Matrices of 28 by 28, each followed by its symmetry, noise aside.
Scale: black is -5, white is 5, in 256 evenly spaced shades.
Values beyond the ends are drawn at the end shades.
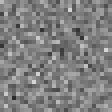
symmetric across the other diagonal.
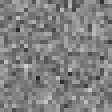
no symmetry.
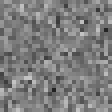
same after a half turn.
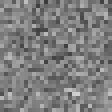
no symmetry.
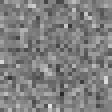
symmetric across the other diagonal.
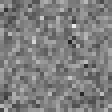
symmetric across the other diagonal.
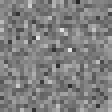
same after a half turn.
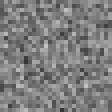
same after a half turn.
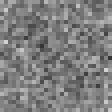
same after a half turn.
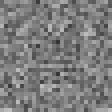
mirrored left to right.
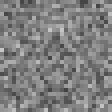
mirrored left to right.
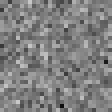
symmetric.
